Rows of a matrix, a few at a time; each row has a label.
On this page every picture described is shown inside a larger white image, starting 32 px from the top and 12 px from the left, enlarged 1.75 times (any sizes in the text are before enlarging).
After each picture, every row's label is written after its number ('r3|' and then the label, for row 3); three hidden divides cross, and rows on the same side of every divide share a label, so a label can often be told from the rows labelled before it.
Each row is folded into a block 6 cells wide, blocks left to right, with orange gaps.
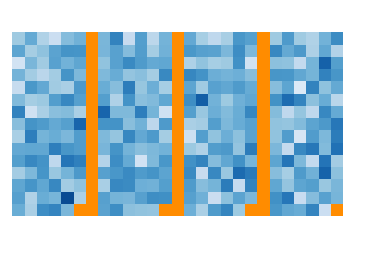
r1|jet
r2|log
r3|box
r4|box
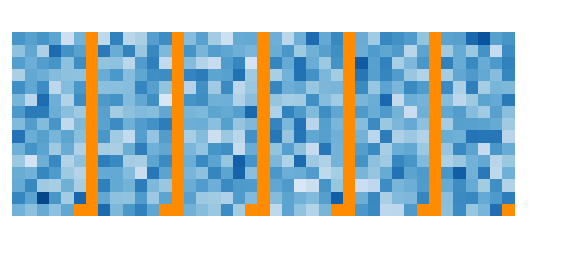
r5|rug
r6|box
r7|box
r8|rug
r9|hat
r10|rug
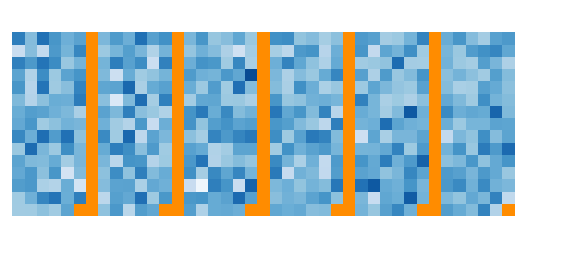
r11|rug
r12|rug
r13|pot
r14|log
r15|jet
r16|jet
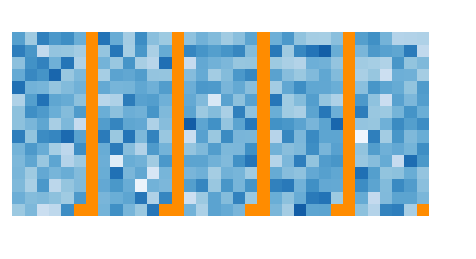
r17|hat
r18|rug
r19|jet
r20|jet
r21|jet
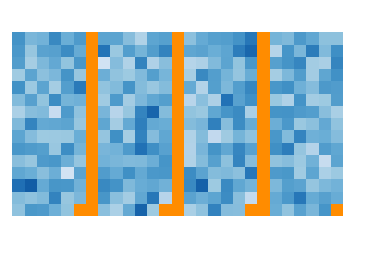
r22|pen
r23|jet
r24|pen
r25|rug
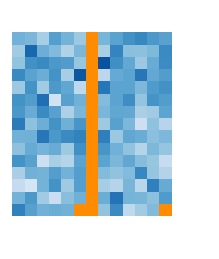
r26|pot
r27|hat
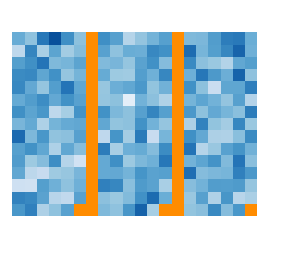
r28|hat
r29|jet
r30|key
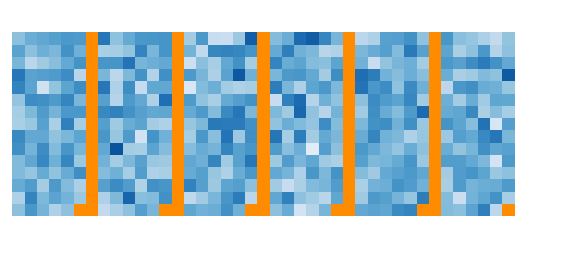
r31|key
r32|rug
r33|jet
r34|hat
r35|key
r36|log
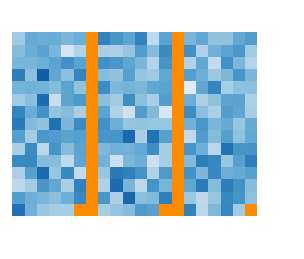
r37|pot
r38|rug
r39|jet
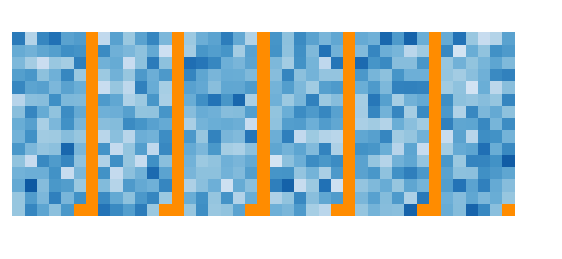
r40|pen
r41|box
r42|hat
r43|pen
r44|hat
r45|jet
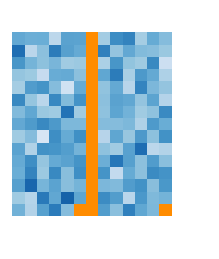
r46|jet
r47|box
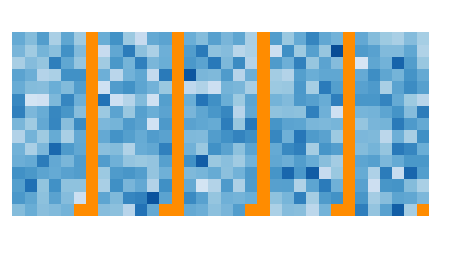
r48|jet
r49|log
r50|pot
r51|rug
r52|box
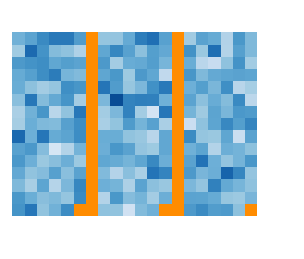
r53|hat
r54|key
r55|box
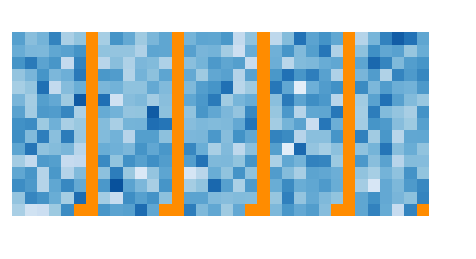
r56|rug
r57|jet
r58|pot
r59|key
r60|hat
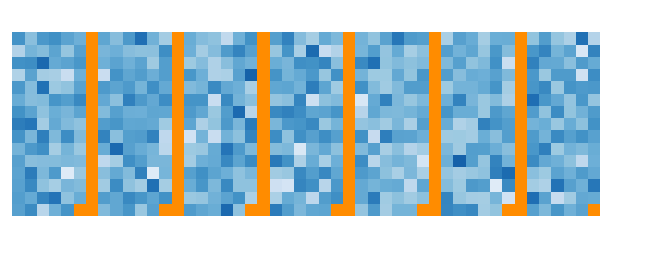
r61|rug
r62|rug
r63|jet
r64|pot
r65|hat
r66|box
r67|pot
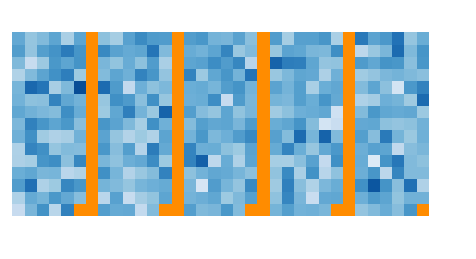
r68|pen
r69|key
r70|pot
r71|rug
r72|rug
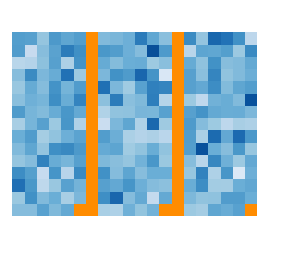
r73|pen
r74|key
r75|rug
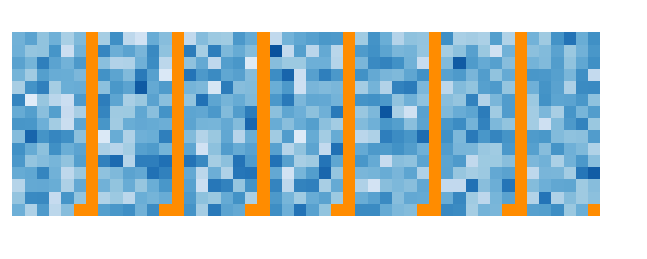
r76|log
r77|box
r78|box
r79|box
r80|pot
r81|pot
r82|key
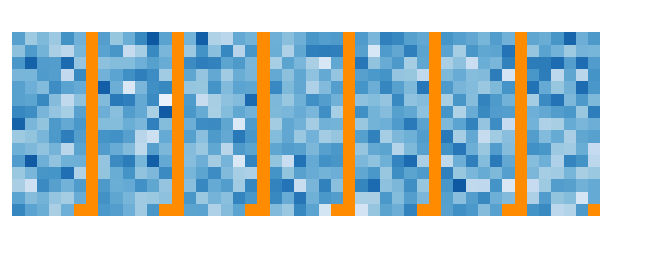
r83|pot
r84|key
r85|log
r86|pen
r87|pen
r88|pen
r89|hat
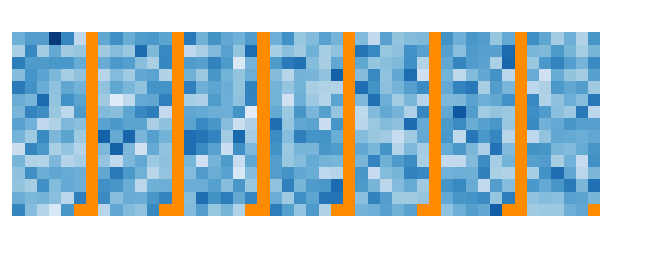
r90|hat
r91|rug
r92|rug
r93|log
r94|key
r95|rug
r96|log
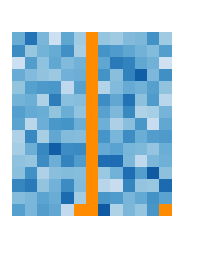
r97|jet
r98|pot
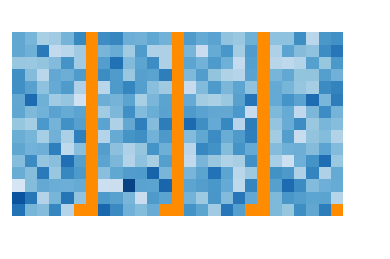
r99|box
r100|pot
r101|log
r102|pen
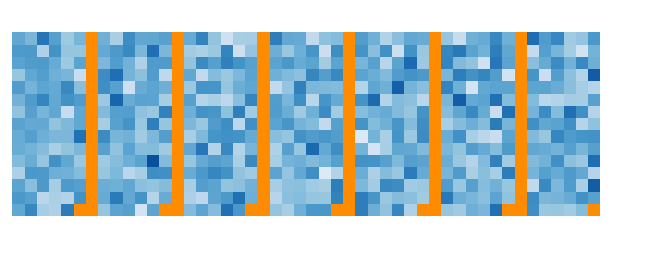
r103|hat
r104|key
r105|log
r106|log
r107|box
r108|key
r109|log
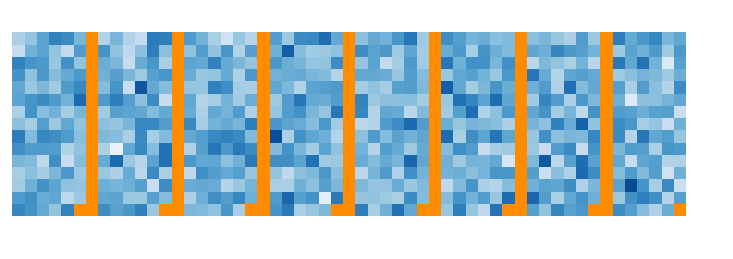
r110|hat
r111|box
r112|log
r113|hat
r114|box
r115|hat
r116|box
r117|rug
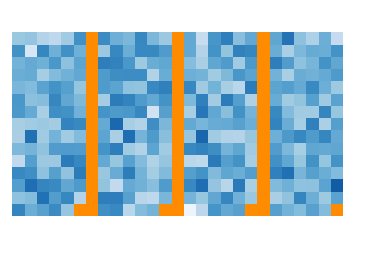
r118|jet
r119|hat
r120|pen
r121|log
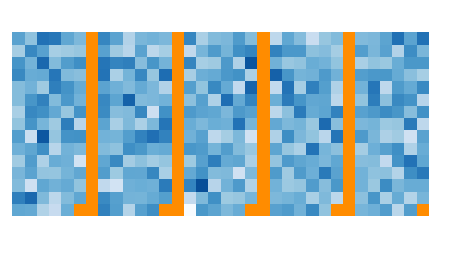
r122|hat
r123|pot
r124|pen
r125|box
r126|key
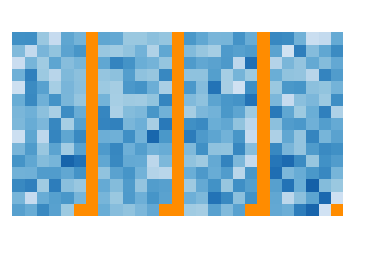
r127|jet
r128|log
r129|rug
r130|jet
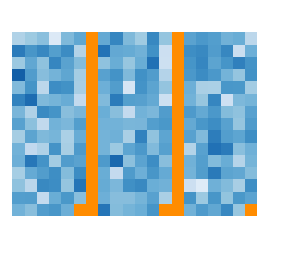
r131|box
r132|box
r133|pot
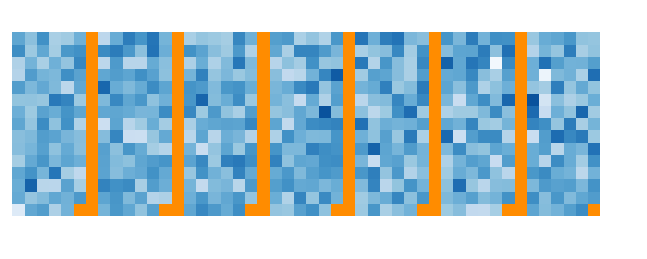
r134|pen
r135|key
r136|box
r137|jet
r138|rug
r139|rug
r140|log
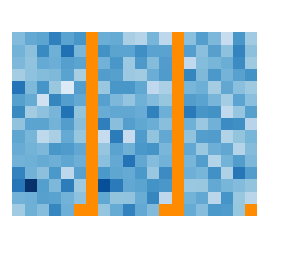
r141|pen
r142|jet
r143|box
